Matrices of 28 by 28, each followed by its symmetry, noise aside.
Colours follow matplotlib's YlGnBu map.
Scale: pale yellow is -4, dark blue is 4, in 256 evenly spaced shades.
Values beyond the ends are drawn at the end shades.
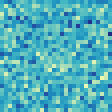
mirrored left to right.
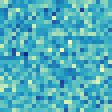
symmetric.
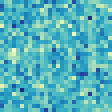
mirrored top to bottom.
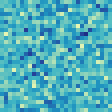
same after a half turn.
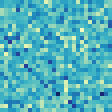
symmetric across the other diagonal.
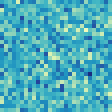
mirrored top to bottom.
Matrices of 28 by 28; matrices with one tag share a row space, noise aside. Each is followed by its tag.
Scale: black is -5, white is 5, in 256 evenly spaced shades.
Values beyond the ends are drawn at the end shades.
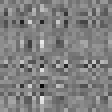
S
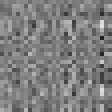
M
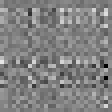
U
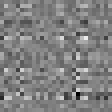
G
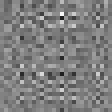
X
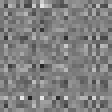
S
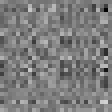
U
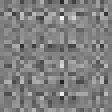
X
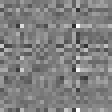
G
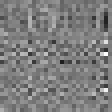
U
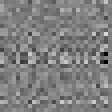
U
